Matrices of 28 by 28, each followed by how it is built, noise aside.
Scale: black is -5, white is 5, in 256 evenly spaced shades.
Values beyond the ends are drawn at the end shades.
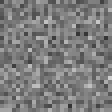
repeating columns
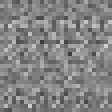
repeating columns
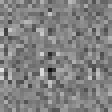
low rank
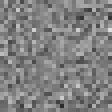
low rank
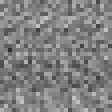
repeating columns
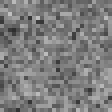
smooth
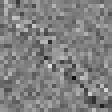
banded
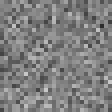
noise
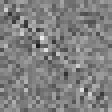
banded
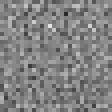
repeating columns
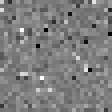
sparse
